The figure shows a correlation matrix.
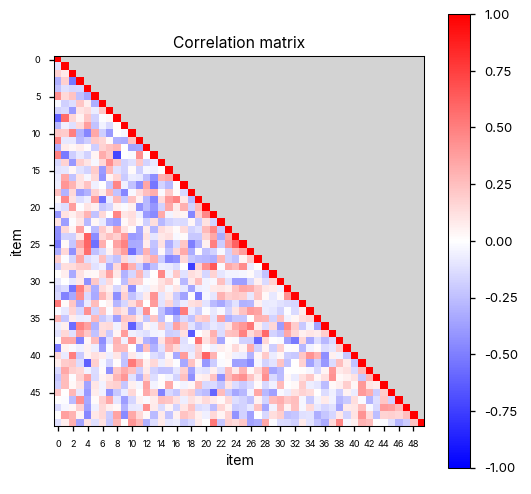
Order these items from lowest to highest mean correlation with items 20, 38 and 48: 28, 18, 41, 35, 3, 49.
3, 35, 18, 41, 28, 49
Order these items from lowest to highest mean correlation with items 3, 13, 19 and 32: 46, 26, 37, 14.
26, 14, 37, 46
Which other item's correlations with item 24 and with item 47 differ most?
4
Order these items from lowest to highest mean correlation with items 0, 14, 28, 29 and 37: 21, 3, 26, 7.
26, 7, 3, 21
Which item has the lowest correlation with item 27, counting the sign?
38
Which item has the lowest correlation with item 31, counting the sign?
2
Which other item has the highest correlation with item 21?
28
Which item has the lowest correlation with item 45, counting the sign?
21
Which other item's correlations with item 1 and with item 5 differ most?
8
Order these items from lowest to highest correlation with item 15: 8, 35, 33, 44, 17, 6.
6, 17, 8, 35, 33, 44
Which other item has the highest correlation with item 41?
10
